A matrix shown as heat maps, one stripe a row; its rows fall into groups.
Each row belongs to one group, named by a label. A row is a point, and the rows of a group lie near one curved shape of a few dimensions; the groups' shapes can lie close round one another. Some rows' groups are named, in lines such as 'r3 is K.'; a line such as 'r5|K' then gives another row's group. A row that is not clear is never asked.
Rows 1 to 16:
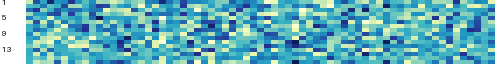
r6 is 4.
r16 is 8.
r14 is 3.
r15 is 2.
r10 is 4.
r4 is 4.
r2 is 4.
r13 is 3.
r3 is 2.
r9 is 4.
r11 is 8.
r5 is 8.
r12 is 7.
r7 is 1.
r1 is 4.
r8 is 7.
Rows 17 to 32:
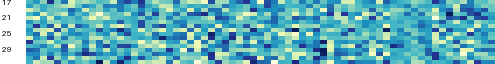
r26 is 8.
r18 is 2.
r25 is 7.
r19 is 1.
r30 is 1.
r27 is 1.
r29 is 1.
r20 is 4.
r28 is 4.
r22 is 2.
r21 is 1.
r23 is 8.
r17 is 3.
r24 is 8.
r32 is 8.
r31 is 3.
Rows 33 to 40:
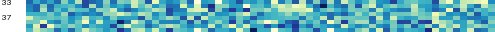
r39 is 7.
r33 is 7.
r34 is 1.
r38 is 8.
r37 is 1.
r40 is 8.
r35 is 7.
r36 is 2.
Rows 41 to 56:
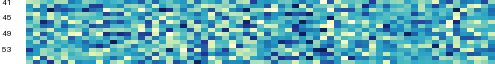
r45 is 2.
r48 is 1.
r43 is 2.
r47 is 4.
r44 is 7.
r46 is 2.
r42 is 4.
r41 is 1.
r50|1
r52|8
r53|1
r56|8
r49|2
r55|7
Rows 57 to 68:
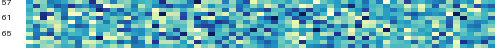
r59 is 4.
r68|2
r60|2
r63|7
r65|8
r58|2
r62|4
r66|2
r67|7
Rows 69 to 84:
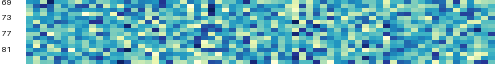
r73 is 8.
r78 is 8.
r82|7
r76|4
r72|7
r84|8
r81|4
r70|8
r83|4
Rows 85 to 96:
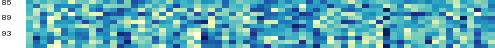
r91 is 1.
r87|8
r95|4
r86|2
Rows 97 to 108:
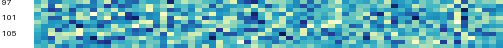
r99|2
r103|4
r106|7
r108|2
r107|8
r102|4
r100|7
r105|4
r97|2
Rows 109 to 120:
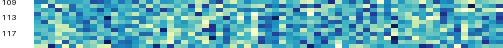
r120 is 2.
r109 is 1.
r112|4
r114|2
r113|8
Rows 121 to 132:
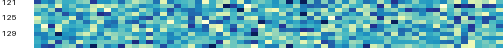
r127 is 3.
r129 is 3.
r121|7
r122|1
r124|4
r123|8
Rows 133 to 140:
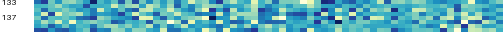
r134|2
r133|1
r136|7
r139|2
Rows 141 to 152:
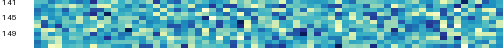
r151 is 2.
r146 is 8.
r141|2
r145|3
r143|7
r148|8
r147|8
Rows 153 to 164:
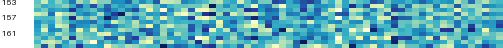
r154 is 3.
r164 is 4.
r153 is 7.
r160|3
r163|8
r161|2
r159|3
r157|4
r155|4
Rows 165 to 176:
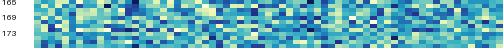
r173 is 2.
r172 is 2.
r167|7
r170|4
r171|3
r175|8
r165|4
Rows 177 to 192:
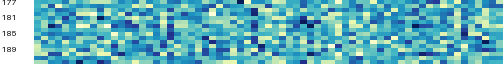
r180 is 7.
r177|8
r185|2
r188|1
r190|2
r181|4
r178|3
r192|4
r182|7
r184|2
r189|1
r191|2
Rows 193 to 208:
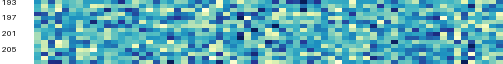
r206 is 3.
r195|8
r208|2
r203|3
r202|8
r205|7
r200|3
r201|8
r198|1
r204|3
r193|7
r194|1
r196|7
